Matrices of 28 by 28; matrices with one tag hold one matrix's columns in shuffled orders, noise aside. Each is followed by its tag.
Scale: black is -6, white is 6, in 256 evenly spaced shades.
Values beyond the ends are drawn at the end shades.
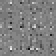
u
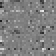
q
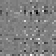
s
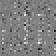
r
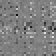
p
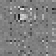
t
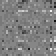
q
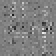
p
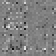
u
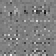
s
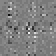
p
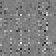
r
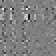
t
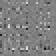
u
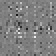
p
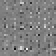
u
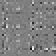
u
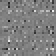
q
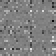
q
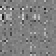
t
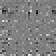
s
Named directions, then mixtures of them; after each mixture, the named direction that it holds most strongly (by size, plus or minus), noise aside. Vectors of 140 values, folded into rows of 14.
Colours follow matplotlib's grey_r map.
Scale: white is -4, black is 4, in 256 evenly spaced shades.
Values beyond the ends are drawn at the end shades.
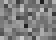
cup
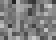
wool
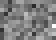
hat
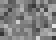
hat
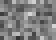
wool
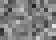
hat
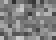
wool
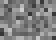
cup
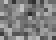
wool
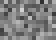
cup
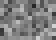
hat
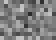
cup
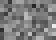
hat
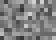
cup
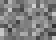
hat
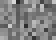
wool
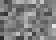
hat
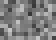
wool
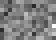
hat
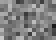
hat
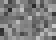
hat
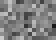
hat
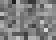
wool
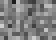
wool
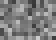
wool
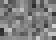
hat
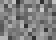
cup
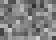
wool
